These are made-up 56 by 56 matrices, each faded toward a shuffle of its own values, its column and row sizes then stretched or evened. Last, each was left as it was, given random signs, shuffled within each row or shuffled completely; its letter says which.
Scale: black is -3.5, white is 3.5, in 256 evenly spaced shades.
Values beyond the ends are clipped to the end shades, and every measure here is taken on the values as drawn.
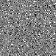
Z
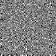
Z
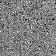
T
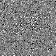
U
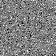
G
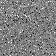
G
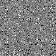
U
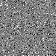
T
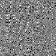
Z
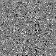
U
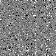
U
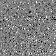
T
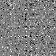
Z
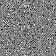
U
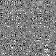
Z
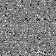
U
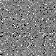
Z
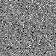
G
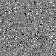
T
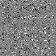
Z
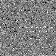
T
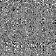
Z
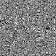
Z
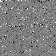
T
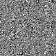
U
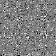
Z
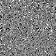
U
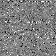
T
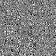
Z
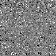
U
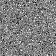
G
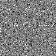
U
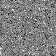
G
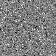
G
